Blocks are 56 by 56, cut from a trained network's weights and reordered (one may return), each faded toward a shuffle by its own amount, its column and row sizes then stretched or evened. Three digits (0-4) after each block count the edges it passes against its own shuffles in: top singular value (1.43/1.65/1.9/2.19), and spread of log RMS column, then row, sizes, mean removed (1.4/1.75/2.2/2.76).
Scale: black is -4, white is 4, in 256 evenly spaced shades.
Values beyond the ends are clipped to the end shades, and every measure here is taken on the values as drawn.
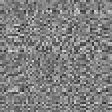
4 0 3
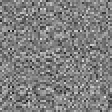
3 0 2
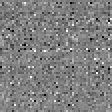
0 1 3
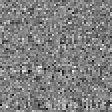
2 0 2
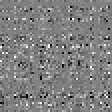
1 4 4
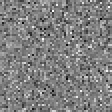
1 1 0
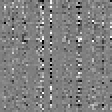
3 4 2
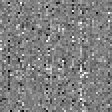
0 3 1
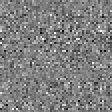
2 0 3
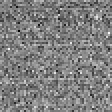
1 0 0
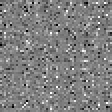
0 3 2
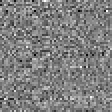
3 0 3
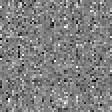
1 3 0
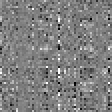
4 4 2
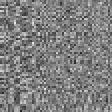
4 2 1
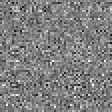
3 0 3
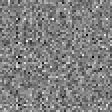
2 1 1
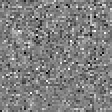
1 1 1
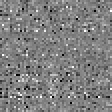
1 1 3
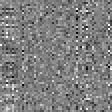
4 3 0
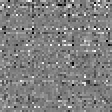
0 2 4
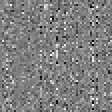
1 4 0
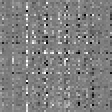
3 4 3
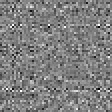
4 2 3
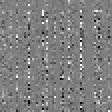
1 4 2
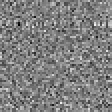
2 0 1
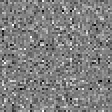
1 2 3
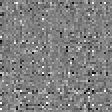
0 2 3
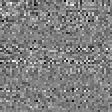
3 0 4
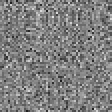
3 1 1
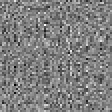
3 3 0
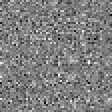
2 1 2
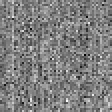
2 1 0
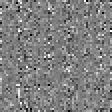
0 4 1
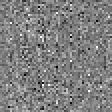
0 3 0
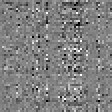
1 4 2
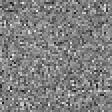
0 0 2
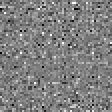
0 2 3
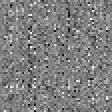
0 4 1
